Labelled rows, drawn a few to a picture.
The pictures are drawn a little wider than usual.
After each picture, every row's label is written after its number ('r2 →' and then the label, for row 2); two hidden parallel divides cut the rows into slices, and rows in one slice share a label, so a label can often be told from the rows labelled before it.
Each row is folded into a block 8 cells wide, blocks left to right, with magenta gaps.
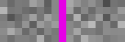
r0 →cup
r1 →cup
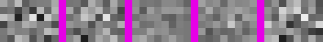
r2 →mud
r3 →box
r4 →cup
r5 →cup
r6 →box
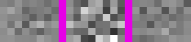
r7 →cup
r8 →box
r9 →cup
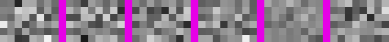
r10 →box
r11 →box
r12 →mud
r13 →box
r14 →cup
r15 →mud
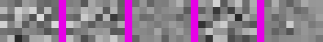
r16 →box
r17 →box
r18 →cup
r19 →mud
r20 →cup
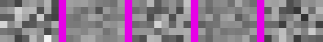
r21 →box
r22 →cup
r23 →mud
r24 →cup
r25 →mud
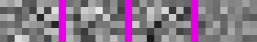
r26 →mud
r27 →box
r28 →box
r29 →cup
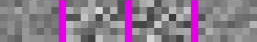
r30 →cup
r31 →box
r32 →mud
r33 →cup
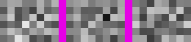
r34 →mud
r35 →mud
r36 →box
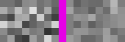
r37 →box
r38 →cup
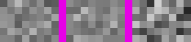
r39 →cup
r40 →cup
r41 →box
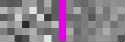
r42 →box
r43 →cup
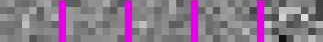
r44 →cup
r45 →cup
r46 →cup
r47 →cup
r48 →box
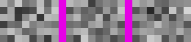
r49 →mud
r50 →mud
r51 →mud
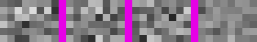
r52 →box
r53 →box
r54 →mud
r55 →cup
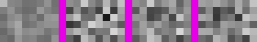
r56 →cup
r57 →mud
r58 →mud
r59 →mud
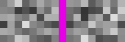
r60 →mud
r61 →mud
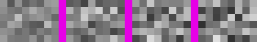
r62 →cup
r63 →box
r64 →mud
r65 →mud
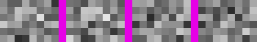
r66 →box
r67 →box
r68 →mud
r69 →mud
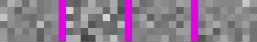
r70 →cup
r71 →box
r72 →cup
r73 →cup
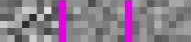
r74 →box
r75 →cup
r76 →cup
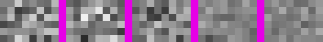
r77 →mud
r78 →box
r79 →mud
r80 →cup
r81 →cup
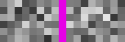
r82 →mud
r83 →box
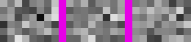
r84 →mud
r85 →mud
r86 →box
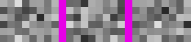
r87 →mud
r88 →box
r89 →mud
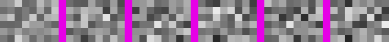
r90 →mud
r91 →box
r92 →mud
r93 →box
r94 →mud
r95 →box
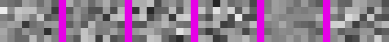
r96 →box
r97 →mud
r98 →mud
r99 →box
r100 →cup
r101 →box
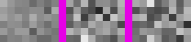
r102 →cup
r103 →mud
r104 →mud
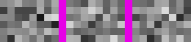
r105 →mud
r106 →box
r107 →box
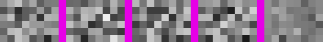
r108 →mud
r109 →box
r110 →mud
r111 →mud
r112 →cup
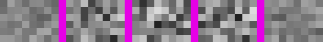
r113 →cup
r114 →mud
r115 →box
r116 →mud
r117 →cup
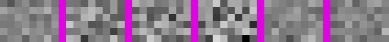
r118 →cup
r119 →box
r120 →mud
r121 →mud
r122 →cup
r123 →cup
